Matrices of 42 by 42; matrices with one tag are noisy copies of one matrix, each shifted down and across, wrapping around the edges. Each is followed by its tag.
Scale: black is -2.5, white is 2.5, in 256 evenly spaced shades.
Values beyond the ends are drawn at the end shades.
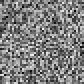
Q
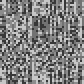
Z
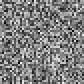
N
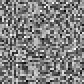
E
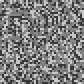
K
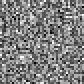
K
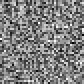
K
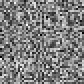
E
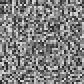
Q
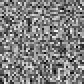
Q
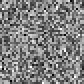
Q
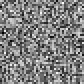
K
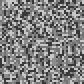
K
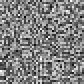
E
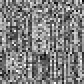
Z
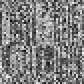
Z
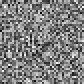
N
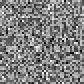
N
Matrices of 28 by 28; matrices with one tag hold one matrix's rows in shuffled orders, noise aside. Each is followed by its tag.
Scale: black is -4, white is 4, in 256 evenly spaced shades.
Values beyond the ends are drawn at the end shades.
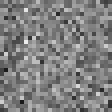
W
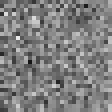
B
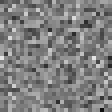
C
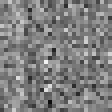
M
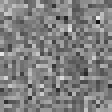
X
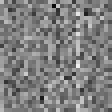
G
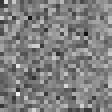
B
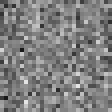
W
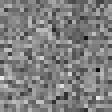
X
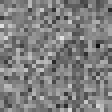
X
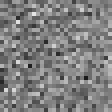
B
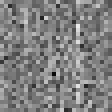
G
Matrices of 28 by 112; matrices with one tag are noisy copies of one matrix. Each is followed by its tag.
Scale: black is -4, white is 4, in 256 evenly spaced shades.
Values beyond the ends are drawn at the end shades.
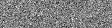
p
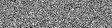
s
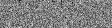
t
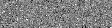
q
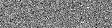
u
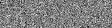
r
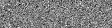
t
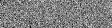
s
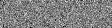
s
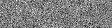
q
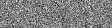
q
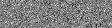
u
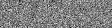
t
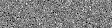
q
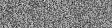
t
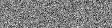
u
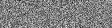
t
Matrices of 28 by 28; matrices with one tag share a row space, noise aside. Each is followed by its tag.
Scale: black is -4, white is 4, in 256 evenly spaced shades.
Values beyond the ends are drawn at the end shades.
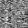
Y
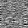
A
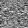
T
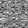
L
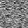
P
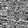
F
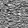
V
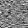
Y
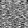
P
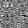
Y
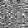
Y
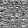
L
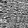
F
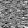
Y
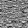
A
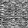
L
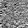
F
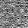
T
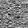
V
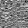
Y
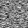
P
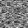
P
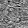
V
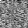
P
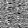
V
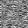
A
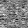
L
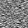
P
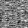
T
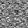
P
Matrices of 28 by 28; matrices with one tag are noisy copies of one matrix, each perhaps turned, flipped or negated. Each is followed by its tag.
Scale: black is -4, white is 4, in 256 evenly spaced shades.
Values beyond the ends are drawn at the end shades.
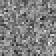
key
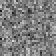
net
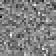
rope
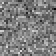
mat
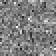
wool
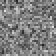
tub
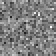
wool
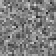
rope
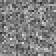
net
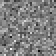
tub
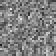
rope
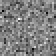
tub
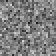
wool
